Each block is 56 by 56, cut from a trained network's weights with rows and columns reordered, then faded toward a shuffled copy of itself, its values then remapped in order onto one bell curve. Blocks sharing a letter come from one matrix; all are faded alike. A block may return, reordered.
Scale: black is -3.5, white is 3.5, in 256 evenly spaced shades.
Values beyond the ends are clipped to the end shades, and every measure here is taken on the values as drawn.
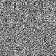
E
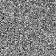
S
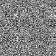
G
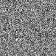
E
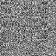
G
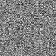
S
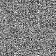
E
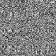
S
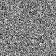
S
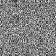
G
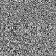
S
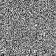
S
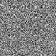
E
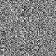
G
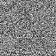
S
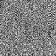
G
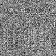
S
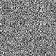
E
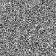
E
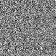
E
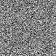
E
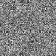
S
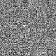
G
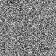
E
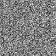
E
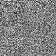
S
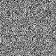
S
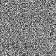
S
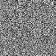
S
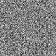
S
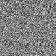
E
